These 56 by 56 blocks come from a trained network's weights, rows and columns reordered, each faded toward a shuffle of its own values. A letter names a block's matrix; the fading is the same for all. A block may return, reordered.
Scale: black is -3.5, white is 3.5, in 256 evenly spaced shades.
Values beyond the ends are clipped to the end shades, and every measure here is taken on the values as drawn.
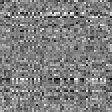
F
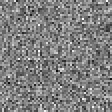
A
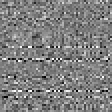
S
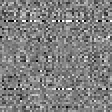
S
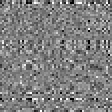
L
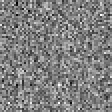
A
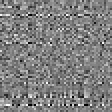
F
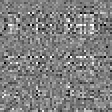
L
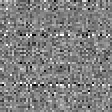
L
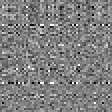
L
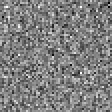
A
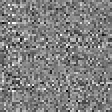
L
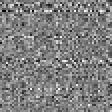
F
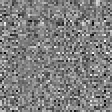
L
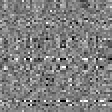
L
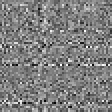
F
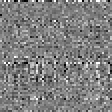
L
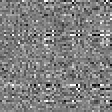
L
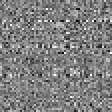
F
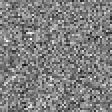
A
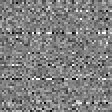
L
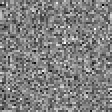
A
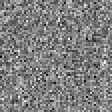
A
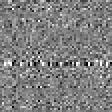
L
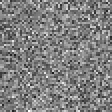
A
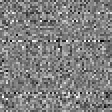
F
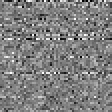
S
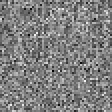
A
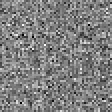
A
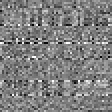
S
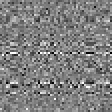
F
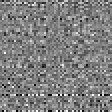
S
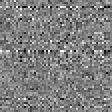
L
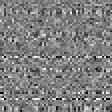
F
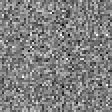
A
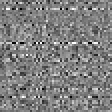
F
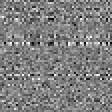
F
